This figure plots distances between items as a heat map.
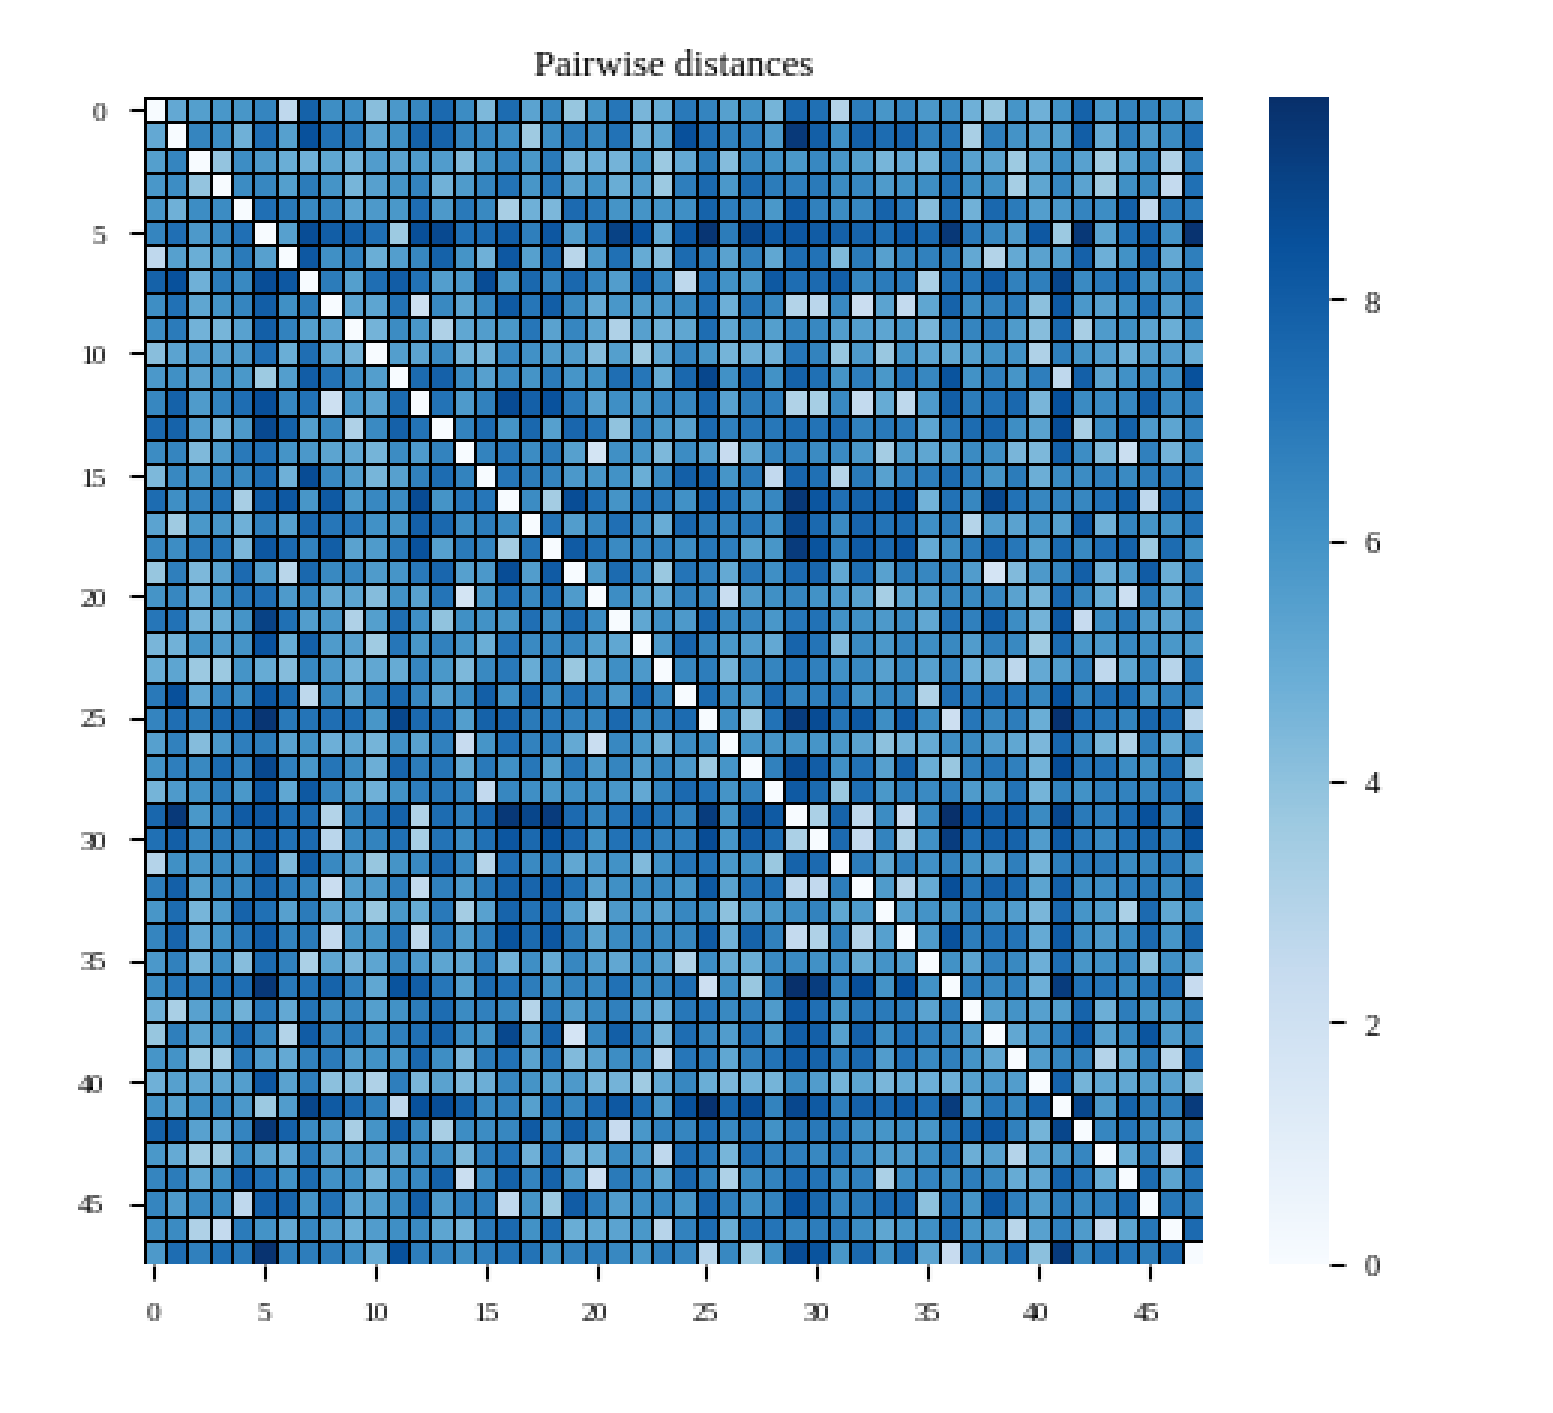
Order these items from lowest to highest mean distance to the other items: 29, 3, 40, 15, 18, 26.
40, 26, 3, 15, 18, 29
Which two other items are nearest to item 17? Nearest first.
37, 1
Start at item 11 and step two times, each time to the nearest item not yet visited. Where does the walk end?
5
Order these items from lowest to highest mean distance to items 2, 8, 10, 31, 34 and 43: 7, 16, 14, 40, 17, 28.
40, 14, 28, 17, 7, 16
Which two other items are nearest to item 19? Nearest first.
38, 6
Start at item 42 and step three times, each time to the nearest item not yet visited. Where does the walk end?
13
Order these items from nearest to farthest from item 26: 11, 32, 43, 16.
43, 32, 11, 16
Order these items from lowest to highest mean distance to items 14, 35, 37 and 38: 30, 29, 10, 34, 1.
10, 1, 34, 30, 29
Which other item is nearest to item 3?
46
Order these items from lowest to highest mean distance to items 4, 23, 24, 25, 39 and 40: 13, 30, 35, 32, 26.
35, 26, 13, 32, 30
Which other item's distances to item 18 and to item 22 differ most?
16
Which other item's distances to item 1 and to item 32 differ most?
29
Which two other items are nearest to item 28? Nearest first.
15, 31
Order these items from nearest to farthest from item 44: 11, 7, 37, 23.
23, 11, 37, 7
